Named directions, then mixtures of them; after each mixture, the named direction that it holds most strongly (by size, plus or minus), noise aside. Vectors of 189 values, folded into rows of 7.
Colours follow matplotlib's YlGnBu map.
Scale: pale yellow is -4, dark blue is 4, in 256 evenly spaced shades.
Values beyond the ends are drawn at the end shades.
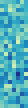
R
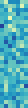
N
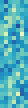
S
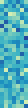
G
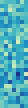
R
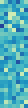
G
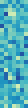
G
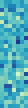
R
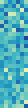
G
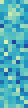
G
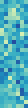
S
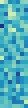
G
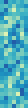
S
